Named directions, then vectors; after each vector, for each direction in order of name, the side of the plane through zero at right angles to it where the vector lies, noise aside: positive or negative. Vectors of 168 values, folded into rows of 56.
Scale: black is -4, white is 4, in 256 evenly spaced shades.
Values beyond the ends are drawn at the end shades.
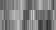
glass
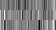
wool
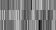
positive, positive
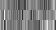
negative, positive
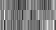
negative, positive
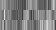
negative, positive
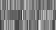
negative, negative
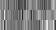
negative, positive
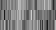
positive, negative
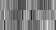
negative, positive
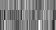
negative, negative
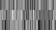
positive, positive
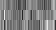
negative, positive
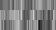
positive, positive
